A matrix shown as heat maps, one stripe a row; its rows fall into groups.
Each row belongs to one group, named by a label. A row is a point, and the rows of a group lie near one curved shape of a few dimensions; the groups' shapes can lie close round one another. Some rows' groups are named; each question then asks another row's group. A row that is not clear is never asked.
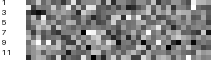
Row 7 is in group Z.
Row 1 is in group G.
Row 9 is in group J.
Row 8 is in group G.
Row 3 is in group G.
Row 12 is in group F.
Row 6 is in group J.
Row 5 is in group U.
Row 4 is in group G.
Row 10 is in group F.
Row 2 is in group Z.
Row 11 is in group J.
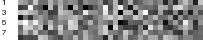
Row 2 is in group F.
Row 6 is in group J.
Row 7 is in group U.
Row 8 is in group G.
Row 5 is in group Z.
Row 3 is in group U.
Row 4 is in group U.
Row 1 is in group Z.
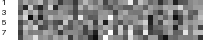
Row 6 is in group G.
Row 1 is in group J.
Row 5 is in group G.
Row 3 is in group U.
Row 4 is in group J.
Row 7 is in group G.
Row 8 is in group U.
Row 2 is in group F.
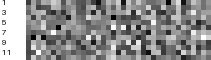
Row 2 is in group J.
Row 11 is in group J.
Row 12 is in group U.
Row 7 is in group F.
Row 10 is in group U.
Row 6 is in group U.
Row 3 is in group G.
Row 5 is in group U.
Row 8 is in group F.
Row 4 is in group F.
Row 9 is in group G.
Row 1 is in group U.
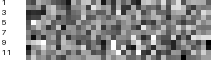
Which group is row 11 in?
G
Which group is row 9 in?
U
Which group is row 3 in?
G
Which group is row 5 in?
J
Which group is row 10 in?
U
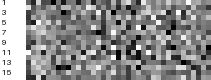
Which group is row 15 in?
U
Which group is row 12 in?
J
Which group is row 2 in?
Z
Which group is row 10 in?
U
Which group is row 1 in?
F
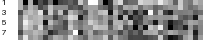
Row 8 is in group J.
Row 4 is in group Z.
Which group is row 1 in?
F
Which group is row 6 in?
J
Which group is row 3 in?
J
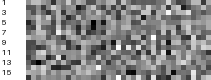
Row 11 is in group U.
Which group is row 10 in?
G
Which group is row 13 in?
G
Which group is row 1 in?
J
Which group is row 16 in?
G
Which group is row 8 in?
U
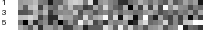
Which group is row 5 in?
F
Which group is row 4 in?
U
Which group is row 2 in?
U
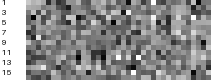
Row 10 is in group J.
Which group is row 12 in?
G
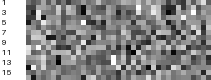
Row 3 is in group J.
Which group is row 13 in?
U
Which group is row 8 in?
G
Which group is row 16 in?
Z
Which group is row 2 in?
J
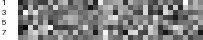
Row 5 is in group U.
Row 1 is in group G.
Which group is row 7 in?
U
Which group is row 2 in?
F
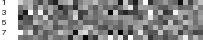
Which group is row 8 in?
G
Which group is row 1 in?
U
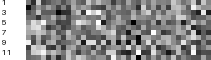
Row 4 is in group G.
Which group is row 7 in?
U
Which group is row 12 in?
U
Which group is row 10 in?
G
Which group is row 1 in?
F
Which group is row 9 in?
Z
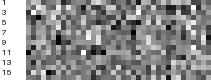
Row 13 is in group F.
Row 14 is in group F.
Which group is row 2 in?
J
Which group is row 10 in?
J
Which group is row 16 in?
U
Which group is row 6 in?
F
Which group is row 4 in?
G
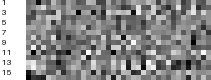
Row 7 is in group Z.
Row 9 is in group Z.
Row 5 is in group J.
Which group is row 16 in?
G
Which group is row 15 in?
F
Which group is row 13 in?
U
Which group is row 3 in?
G
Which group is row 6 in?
Z
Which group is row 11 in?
F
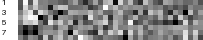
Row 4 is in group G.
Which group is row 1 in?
G
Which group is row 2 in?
U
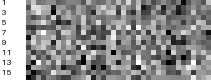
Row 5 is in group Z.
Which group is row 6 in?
G
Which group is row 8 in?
U
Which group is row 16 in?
F
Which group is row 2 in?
J
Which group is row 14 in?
F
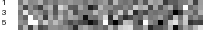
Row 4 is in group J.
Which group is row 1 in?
J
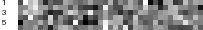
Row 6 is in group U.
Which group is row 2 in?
U
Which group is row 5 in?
F
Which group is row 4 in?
F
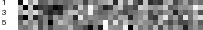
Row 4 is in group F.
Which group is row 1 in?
G
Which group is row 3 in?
Z
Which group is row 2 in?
F
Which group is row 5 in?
U
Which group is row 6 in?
U
